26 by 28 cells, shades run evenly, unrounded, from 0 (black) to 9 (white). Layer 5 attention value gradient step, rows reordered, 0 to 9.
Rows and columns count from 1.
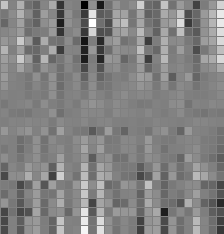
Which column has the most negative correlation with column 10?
6
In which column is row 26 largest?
11
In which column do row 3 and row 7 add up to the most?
28
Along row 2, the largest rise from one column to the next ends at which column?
12
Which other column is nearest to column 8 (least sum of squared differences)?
25
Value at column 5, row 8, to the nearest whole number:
4
